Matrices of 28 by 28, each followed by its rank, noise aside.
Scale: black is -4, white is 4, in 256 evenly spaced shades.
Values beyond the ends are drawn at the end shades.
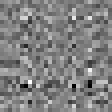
three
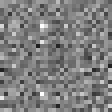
six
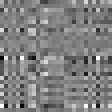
two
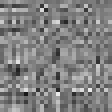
three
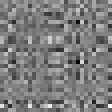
three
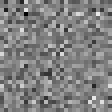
six
